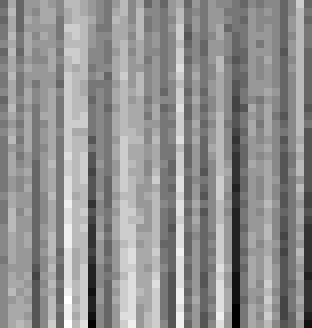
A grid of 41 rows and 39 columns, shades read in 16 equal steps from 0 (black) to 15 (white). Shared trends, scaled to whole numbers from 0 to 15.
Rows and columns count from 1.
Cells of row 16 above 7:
23
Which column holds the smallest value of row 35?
30
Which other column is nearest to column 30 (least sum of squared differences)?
39
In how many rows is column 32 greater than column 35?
35
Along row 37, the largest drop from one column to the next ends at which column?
12
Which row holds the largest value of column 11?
41
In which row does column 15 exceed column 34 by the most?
3
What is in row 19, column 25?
9
